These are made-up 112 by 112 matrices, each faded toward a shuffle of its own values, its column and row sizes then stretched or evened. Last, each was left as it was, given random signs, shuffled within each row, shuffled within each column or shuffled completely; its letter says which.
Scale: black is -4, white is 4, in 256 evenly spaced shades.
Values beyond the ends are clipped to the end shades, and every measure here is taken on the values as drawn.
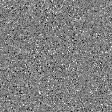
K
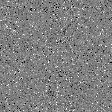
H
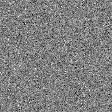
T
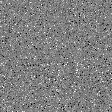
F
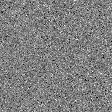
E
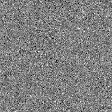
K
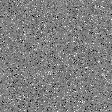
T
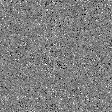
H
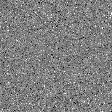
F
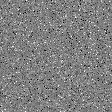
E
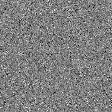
H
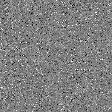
H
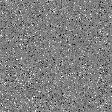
H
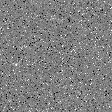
E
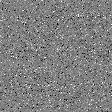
F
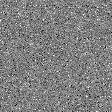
F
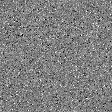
F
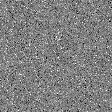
T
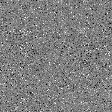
H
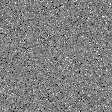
E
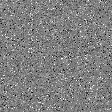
H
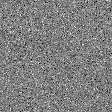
E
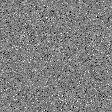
F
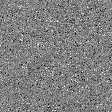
F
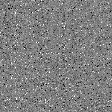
K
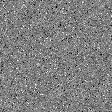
E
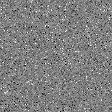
H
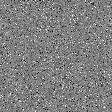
E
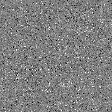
H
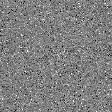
K
